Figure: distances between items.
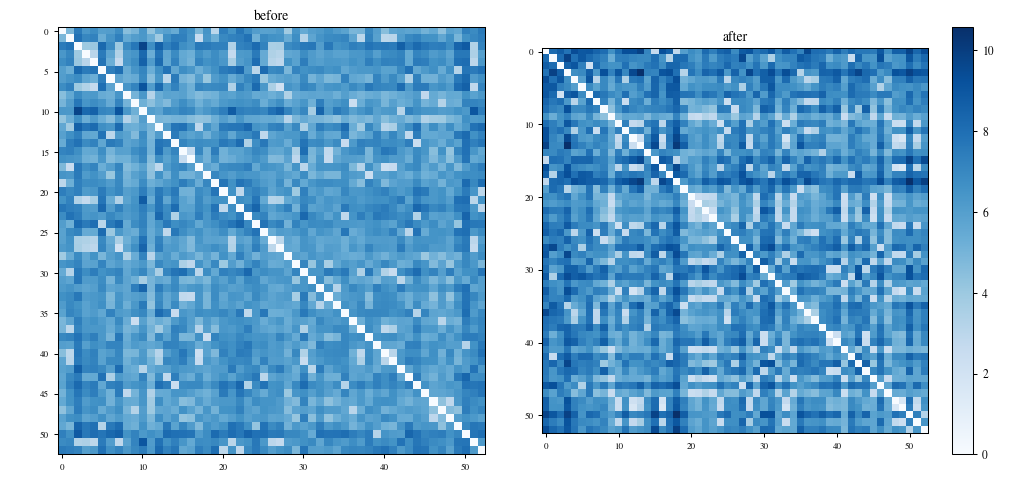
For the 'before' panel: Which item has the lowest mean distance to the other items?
11
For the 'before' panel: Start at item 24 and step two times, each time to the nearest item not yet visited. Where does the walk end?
49
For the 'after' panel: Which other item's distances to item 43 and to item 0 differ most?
18
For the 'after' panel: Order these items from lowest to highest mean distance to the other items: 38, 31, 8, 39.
39, 8, 38, 31
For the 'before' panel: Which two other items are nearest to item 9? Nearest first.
36, 47
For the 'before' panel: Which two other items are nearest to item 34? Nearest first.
32, 11
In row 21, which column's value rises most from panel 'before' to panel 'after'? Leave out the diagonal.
3
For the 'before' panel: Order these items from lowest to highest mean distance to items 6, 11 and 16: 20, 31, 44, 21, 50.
31, 21, 20, 44, 50
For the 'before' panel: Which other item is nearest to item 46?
48
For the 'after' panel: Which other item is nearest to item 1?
42
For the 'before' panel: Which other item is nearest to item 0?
19
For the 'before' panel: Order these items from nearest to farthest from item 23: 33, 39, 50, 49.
33, 49, 39, 50
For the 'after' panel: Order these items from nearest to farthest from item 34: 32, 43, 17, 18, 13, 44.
32, 43, 13, 17, 44, 18
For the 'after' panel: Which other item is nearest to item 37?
25
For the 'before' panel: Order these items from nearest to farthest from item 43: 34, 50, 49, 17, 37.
34, 37, 17, 49, 50
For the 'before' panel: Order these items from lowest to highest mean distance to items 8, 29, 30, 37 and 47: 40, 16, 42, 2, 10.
40, 16, 42, 10, 2
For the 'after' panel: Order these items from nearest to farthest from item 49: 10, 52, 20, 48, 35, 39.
48, 10, 39, 20, 52, 35
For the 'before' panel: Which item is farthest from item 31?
2
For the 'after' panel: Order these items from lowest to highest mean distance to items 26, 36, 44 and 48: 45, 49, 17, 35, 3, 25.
49, 45, 25, 35, 17, 3
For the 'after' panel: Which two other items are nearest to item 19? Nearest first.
35, 3
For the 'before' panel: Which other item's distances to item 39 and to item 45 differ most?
50
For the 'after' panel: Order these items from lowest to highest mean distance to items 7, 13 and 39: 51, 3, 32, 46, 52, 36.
51, 36, 32, 52, 46, 3
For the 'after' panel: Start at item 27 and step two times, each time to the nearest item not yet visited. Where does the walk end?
5
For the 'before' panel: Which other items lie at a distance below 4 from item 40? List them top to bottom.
1, 12, 17, 30, 37, 41
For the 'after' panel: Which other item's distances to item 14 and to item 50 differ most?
38
